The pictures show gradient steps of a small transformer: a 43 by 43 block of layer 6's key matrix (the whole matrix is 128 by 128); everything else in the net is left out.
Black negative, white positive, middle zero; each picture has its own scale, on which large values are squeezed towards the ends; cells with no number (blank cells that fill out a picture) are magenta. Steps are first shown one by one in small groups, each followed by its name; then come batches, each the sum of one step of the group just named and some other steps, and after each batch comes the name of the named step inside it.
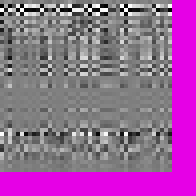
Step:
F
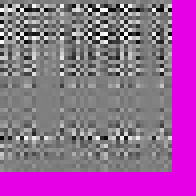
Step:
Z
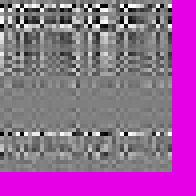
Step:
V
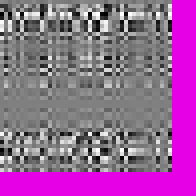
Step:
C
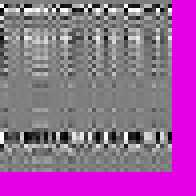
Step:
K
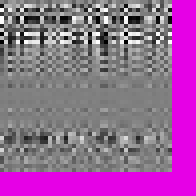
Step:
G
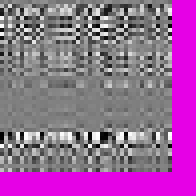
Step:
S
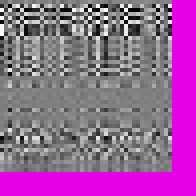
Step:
Z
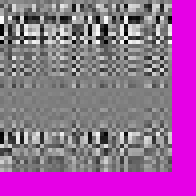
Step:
G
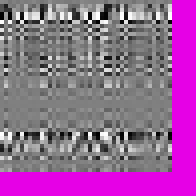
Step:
C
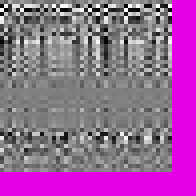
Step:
G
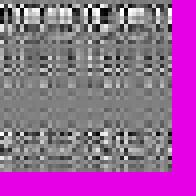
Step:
C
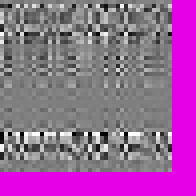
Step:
V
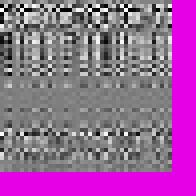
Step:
F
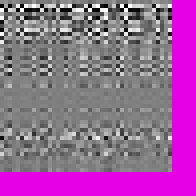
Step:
F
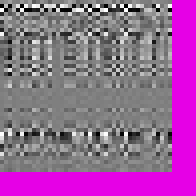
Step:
F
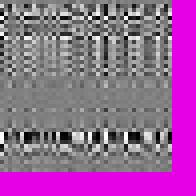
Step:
K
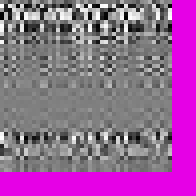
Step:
C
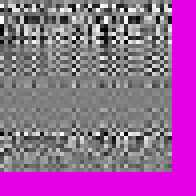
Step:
G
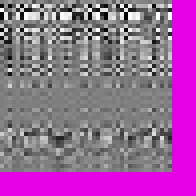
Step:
F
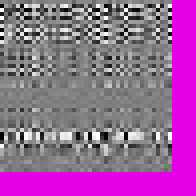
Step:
S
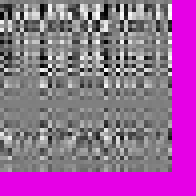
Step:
C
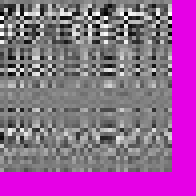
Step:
S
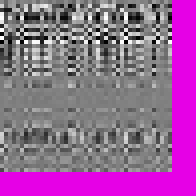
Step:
G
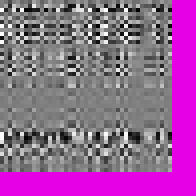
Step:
Z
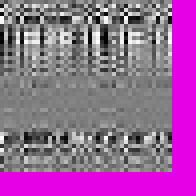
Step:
G
